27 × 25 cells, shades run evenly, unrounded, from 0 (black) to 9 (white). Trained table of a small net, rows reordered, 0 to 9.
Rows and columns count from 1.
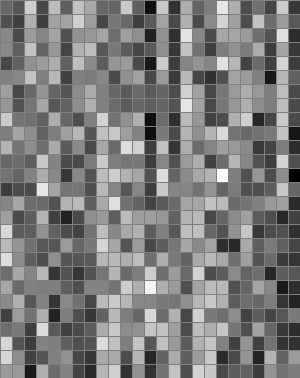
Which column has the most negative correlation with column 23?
20
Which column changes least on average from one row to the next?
15
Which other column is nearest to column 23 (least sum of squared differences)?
6
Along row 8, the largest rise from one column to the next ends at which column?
16
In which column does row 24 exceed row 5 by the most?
13
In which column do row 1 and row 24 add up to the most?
19
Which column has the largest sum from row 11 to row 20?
9
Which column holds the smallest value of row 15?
25
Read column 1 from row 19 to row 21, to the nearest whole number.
8 4 6
